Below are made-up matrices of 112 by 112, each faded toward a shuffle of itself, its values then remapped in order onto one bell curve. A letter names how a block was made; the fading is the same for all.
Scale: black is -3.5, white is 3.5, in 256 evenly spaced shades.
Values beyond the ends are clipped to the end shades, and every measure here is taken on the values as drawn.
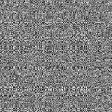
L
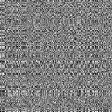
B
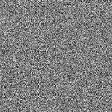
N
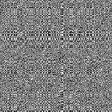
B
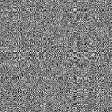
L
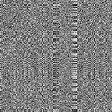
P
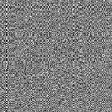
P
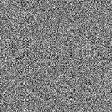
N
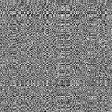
B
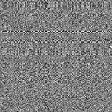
L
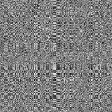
P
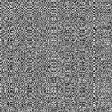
B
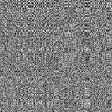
L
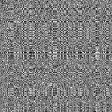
B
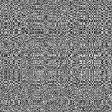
P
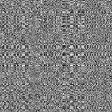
B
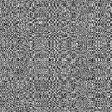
P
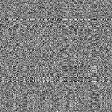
L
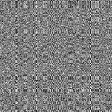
P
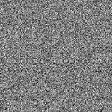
N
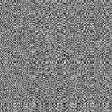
B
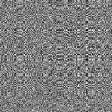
B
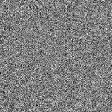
N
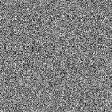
N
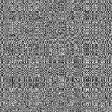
B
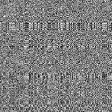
L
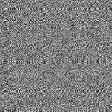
L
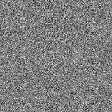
N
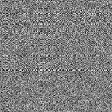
L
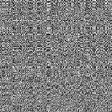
L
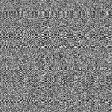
L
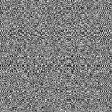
L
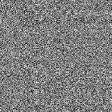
N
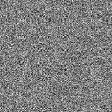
N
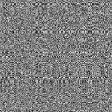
L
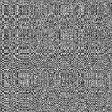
B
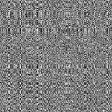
P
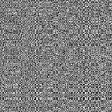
B
